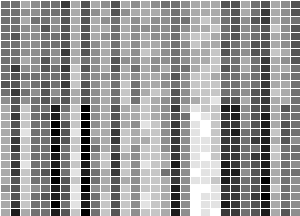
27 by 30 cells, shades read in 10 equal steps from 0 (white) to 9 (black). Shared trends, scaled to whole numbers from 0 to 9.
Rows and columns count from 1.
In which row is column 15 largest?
4
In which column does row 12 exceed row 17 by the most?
3
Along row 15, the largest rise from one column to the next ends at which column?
9
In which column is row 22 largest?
6
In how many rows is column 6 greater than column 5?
14
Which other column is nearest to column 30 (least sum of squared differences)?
5
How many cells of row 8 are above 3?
21
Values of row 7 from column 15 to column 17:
2 3 4
